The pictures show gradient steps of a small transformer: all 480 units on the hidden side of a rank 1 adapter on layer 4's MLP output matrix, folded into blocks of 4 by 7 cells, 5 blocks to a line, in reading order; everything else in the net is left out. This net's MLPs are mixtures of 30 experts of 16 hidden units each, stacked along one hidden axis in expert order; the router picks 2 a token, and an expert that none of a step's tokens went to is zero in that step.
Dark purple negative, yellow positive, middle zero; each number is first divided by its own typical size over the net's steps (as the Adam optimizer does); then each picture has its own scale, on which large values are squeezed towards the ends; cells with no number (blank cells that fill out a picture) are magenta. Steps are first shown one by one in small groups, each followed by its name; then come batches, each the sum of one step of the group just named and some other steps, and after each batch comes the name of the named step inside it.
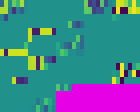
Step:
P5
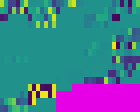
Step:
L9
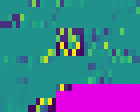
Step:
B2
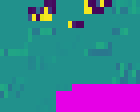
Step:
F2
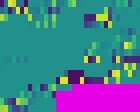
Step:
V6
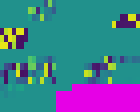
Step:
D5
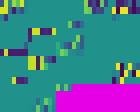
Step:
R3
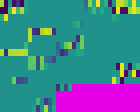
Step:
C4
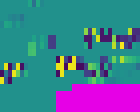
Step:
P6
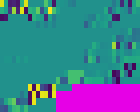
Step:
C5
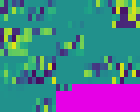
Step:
C4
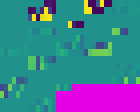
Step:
F2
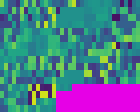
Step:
L9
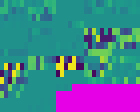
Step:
P6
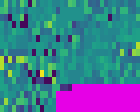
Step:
R3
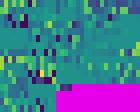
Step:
R3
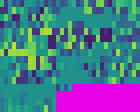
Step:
C4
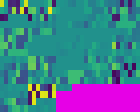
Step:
C5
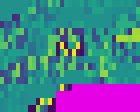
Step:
B2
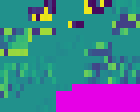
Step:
F2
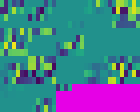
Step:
C4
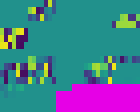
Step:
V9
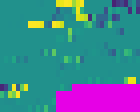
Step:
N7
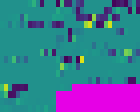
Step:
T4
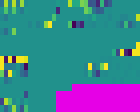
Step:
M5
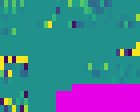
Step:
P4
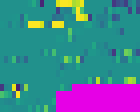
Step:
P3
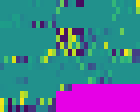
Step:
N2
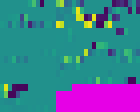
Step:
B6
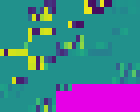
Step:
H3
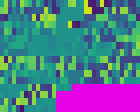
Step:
H3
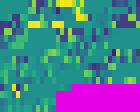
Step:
P3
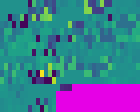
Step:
H3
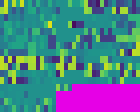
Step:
M5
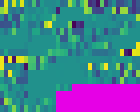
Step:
M5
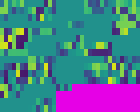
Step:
V9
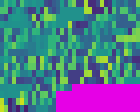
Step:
N2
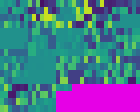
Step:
B6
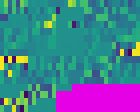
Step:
P4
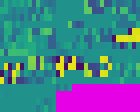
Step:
H3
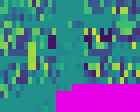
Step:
V9
